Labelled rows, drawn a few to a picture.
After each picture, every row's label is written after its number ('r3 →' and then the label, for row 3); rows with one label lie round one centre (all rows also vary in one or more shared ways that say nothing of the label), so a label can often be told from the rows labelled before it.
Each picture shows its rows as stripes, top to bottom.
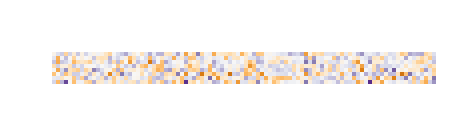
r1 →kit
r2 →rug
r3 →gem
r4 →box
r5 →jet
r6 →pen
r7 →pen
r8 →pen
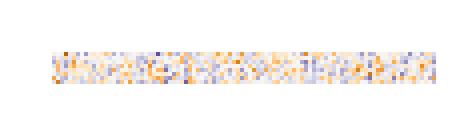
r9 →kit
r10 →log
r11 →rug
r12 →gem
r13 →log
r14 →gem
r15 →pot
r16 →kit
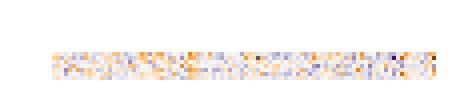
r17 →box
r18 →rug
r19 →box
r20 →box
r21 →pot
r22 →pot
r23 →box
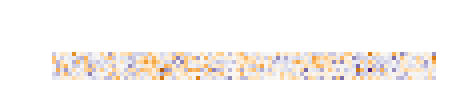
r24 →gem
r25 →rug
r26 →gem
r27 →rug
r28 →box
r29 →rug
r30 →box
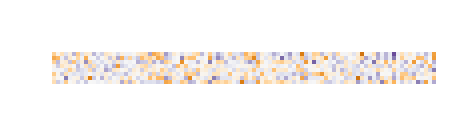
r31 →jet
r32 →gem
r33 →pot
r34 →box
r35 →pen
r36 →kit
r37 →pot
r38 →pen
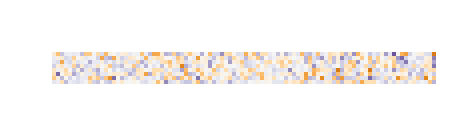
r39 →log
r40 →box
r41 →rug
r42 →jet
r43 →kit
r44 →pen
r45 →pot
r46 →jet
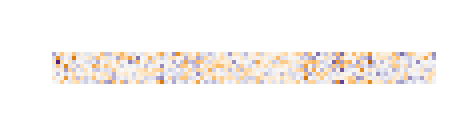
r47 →box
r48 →gem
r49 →pen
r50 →log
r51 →pen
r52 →gem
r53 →kit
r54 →kit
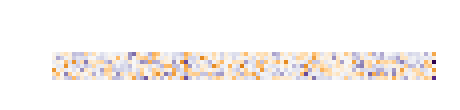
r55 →log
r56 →pen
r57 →kit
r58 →kit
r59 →pot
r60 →jet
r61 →jet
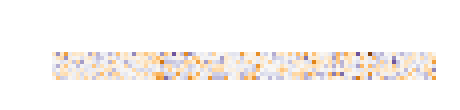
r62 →gem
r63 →jet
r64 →kit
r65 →pen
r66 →jet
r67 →box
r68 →log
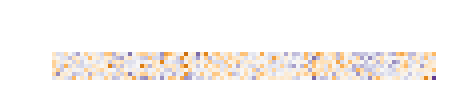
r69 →rug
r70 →pot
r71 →kit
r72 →box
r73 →log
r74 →pen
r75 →jet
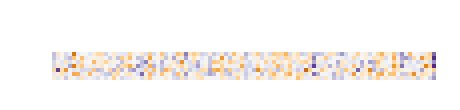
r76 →box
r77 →gem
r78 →log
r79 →gem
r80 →pot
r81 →pot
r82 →pen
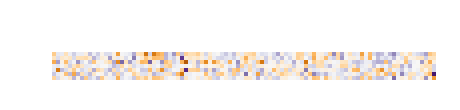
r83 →box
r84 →gem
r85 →box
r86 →gem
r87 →kit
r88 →box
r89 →rug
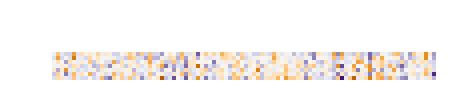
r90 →gem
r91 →kit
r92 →pen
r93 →kit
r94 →gem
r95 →pen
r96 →kit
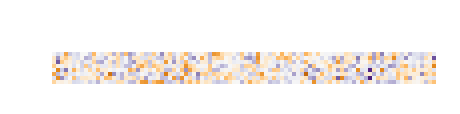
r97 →log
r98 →pen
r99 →pot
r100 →box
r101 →box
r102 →pot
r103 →log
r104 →box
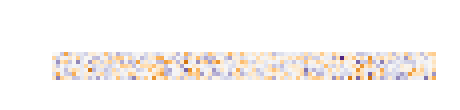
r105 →kit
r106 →pot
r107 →rug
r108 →gem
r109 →pot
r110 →box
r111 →rug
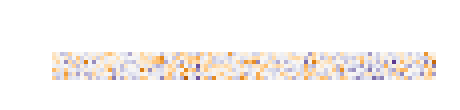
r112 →pen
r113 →box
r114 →rug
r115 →pen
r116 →box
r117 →box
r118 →gem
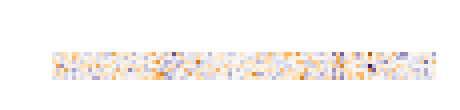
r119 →gem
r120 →kit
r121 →log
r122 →log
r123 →log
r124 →log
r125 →pen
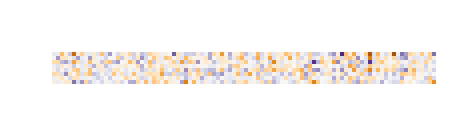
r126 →gem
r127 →rug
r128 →pot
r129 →rug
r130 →pot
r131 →pen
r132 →jet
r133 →rug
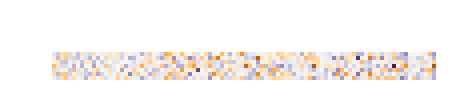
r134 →rug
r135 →pen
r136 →rug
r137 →kit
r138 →box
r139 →jet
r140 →pot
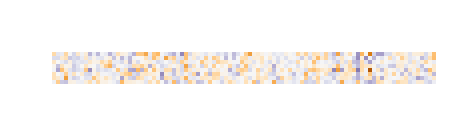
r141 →gem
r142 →rug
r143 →pen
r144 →jet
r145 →rug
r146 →gem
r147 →log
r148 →log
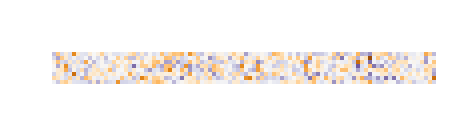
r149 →box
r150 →rug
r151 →log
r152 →gem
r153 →jet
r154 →box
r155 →gem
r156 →box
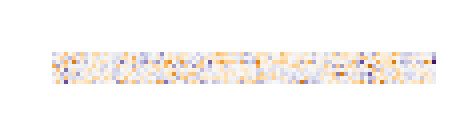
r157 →log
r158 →jet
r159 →kit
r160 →pot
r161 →jet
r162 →rug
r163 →log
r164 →jet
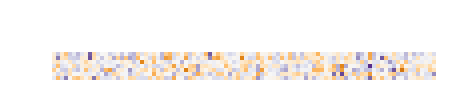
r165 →rug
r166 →rug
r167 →gem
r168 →rug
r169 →rug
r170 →pen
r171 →rug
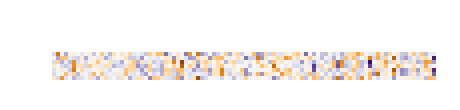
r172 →log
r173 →pen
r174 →box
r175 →pot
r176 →gem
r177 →log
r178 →jet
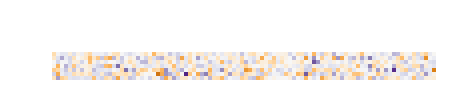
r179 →pen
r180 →pot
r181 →pot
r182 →jet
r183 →kit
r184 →log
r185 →pot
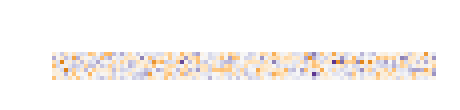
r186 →pot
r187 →rug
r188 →jet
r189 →rug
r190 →kit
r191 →pot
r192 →pot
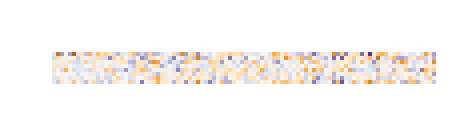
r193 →kit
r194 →log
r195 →log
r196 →log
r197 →kit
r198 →pen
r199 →box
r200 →pot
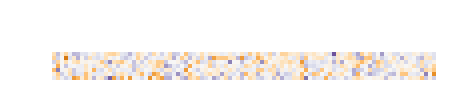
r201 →pen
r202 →kit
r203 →log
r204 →log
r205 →pot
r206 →log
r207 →gem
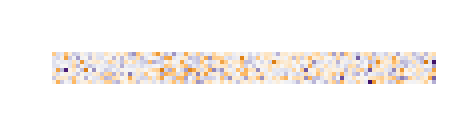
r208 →log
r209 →rug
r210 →pen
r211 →rug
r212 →rug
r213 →rug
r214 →box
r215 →jet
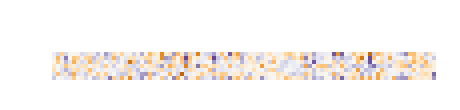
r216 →pot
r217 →pen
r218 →pot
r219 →gem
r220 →pot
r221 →kit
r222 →gem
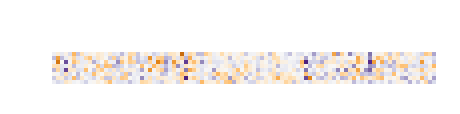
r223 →box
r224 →log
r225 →jet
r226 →log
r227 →rug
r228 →log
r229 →rug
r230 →pen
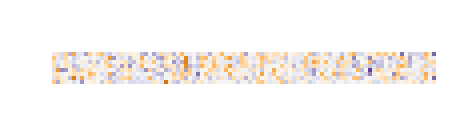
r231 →kit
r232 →pen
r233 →gem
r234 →pen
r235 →log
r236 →pot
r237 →gem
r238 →pot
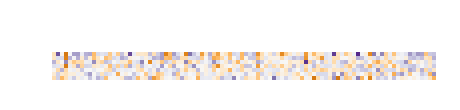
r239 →pen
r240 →kit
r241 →rug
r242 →log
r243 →kit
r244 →box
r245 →jet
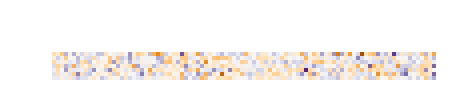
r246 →jet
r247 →pen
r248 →rug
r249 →jet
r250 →rug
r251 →rug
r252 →pen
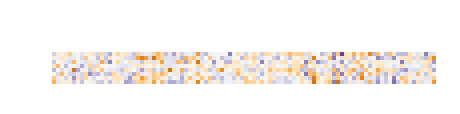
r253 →log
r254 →box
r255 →box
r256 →pen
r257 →rug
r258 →rug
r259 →pen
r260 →kit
